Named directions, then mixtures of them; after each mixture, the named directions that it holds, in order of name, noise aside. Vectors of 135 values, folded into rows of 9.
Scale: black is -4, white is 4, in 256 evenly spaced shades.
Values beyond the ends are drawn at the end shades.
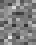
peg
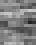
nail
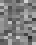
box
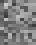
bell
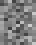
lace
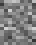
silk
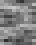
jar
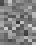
lace, silk.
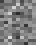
peg.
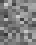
bell.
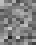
jar, lace, peg.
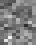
jar, peg, silk.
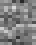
jar, lace, peg.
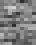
jar, peg, silk.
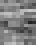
nail.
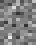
peg.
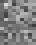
bell.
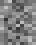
lace.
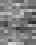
nail.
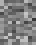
box.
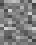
silk.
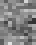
box, nail, peg.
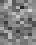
bell, lace, nail.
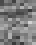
lace, nail, peg.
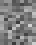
lace.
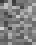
bell, jar, lace.
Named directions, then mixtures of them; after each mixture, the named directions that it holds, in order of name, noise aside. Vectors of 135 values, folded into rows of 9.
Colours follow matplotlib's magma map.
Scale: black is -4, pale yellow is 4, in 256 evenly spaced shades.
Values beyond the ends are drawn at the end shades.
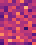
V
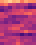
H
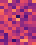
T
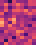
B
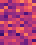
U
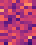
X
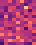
V.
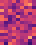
X.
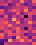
B, T, V.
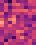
B.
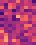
B, T.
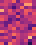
X.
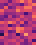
U.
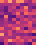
H, V.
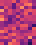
X.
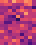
H, T, X.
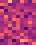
T, V.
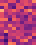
B, T, X.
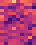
H, X.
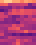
H.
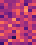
B, V.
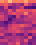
H, X.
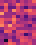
B, T.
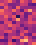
T.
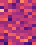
T, V, X.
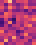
B.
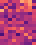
U, X.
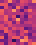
T.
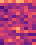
H, U, V.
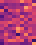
U, V.
